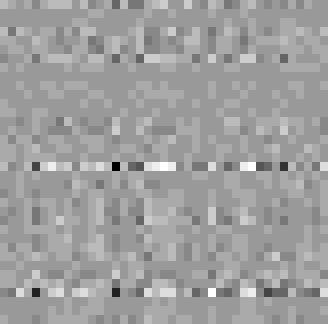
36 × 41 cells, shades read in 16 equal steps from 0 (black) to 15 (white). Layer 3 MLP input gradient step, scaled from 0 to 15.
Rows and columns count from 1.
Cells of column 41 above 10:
4
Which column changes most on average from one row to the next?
15
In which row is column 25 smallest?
33
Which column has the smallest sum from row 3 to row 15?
8
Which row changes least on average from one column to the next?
9
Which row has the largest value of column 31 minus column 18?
19
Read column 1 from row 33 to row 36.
8 9 9 10
